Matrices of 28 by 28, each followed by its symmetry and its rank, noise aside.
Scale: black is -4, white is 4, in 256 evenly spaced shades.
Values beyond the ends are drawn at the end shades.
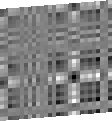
symmetric, rank one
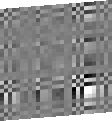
symmetric, rank one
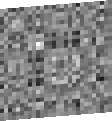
symmetric, rank three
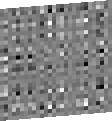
antisymmetric, rank two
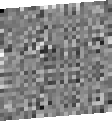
symmetric, rank three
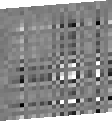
symmetric, rank one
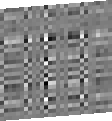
no symmetry, rank one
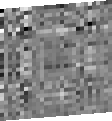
no symmetry, rank three
